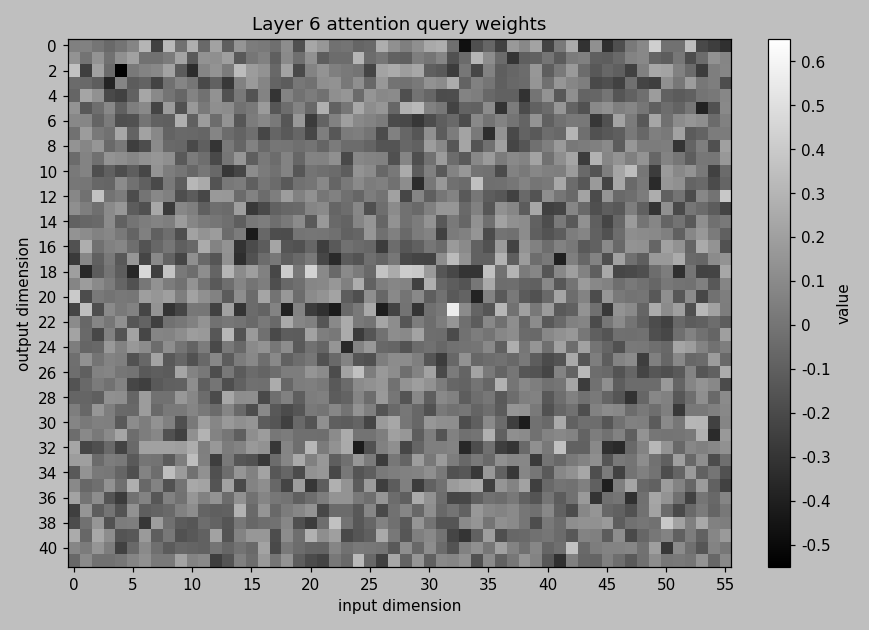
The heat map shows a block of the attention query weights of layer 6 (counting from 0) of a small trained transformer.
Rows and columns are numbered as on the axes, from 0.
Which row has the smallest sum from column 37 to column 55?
13
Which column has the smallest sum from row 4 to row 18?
5
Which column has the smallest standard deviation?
48
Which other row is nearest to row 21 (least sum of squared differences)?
17
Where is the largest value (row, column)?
21, 32
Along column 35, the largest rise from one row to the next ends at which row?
18
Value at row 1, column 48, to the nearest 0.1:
0.1
